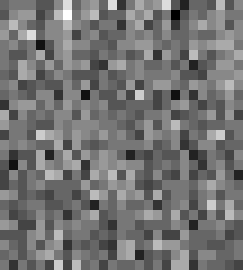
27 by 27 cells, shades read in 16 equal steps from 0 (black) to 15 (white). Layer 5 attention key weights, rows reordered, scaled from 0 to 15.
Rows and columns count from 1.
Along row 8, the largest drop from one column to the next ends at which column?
5
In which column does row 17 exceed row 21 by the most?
11
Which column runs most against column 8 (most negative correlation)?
20
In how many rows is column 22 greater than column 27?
6
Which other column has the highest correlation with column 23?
2
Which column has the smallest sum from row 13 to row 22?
22
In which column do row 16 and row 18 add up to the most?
13
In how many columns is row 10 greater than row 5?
5
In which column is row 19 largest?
24
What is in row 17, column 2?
1
